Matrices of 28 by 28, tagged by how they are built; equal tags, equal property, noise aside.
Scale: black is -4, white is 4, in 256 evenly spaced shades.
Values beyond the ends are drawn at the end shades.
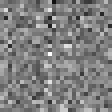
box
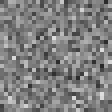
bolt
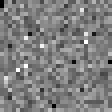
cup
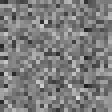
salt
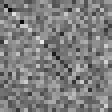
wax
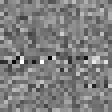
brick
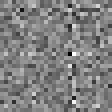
box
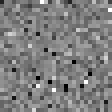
cup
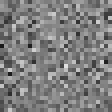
box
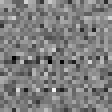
brick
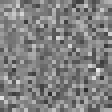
bolt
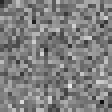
bolt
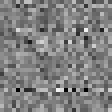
box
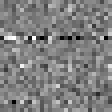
brick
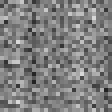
salt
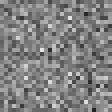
salt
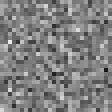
salt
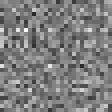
box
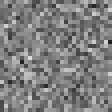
bolt
